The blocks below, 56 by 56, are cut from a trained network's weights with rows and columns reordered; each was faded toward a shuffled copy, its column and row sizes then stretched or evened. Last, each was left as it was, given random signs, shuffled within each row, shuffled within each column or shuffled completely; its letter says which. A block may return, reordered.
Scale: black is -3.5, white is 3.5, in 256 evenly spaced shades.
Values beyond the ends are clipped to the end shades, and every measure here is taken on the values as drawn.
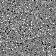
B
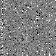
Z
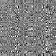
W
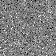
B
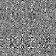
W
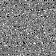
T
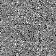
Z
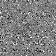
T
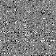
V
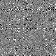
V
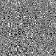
W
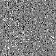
Z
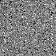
Z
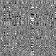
W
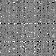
W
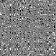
W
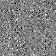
V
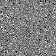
Z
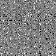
V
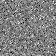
B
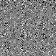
V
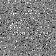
T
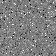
B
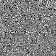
T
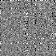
V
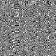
W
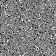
B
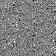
Z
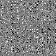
V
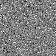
B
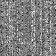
Z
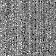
Z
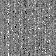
Z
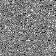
T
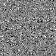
T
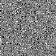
V
